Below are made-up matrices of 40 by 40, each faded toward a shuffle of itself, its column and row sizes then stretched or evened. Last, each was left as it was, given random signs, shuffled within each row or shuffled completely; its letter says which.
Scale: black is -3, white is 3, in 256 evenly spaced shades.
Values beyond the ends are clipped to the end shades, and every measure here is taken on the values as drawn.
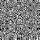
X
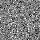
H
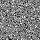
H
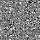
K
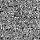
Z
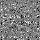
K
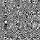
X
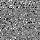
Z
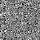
K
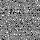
Z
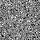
H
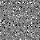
K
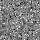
H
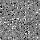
K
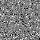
Z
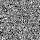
H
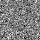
Z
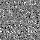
Z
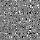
K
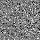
H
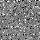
Z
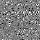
X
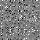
X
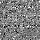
Z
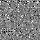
Z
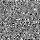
Z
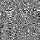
X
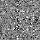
K
